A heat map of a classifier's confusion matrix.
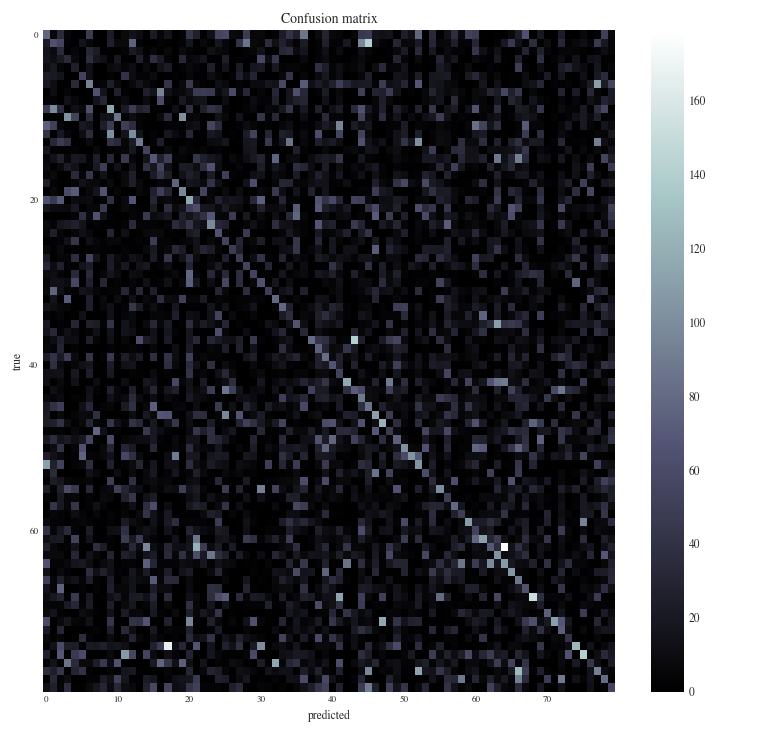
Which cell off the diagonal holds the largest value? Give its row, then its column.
62, 64
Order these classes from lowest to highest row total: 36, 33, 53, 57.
53, 36, 33, 57
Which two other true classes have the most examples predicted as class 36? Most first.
0, 6
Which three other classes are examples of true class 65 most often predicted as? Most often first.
39, 35, 54
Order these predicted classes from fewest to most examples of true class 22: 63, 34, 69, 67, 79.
67, 63, 69, 34, 79
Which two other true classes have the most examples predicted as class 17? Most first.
74, 46
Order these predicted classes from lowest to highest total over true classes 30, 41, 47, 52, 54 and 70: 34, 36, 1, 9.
34, 36, 1, 9
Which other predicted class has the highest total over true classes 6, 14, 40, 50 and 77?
66
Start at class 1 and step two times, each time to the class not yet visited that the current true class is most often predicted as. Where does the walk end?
15
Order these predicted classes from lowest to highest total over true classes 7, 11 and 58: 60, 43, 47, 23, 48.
43, 47, 48, 60, 23
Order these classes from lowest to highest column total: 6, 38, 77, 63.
77, 6, 38, 63
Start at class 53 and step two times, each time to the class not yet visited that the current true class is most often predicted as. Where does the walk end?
25
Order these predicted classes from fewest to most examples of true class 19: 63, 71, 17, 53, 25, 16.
71, 25, 53, 17, 63, 16
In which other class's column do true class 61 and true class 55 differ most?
30
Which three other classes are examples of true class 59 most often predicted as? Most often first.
75, 50, 24
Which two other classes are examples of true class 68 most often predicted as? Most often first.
41, 55
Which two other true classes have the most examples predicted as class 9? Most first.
12, 49
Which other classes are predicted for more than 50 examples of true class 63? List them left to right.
21, 23, 48, 53, 78
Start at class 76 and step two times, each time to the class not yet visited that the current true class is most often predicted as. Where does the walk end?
3
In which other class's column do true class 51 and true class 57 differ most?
18
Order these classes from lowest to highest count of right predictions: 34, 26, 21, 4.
4, 34, 26, 21
